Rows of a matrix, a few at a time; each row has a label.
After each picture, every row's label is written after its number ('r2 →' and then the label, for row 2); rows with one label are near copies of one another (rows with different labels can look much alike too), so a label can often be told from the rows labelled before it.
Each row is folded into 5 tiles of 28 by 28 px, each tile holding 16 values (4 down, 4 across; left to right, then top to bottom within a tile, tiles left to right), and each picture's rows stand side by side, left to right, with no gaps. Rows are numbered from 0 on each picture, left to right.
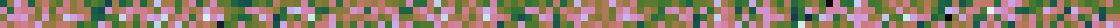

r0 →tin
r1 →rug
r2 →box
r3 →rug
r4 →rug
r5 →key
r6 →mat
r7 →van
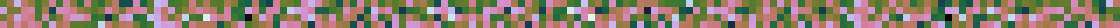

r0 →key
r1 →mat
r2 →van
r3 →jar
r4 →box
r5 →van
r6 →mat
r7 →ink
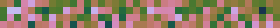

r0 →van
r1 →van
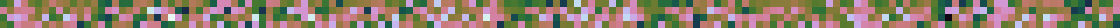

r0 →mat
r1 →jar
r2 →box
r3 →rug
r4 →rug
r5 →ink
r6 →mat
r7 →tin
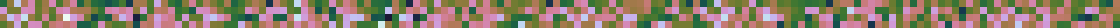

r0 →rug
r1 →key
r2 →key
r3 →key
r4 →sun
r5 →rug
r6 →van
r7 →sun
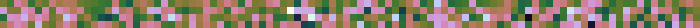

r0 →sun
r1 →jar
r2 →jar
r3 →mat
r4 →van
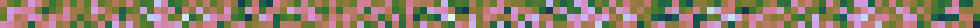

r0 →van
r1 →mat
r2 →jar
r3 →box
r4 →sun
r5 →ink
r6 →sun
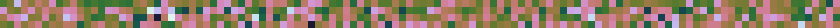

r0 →rug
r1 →jar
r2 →van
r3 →van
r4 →box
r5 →key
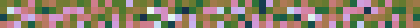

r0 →ink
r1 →ink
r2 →jar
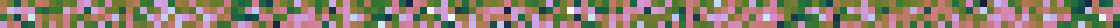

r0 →jar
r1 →sun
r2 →key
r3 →box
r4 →jar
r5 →rug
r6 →box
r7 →tin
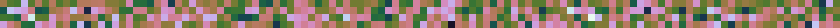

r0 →box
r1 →sun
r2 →mat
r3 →van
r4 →jar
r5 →ink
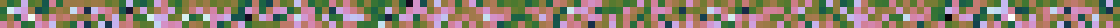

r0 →box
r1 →mat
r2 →key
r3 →rug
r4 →van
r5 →ink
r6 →mat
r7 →box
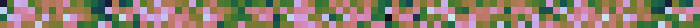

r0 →tin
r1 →rug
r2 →mat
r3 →box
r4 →tin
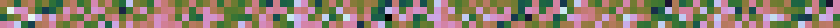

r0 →ink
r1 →key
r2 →mat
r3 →mat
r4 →tin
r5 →key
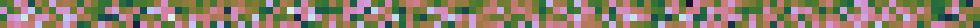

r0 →sun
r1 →box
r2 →jar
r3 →ink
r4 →key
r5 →van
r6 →sun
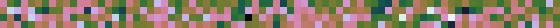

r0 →jar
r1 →mat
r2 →tin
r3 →ink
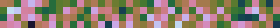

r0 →van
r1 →sun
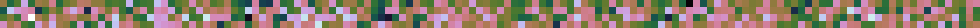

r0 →box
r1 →mat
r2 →sun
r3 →sun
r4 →key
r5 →tin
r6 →jar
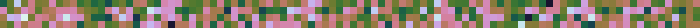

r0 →rug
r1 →van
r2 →van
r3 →key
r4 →jar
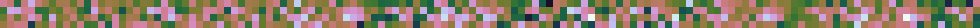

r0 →van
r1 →jar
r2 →rug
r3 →sun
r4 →box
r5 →rug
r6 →rug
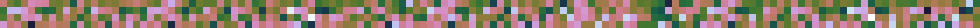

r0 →van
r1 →van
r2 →ink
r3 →van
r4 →tin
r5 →van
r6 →box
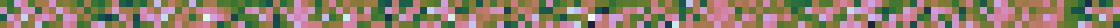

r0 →sun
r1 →rug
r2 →mat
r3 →box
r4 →ink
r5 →tin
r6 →van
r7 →tin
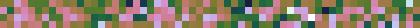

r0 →key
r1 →tin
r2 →ink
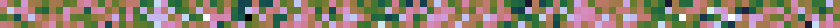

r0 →jar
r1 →mat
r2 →key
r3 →tin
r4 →tin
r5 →ink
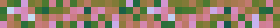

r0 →box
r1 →box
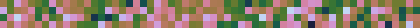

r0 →key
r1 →tin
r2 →van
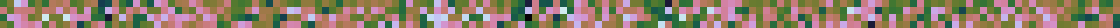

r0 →mat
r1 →sun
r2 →ink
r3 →mat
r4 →tin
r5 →van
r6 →van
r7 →sun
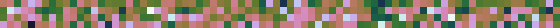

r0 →van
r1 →ink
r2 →tin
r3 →box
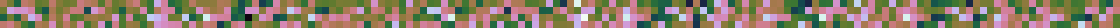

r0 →jar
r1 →mat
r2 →ink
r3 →box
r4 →rug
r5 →tin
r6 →rug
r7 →key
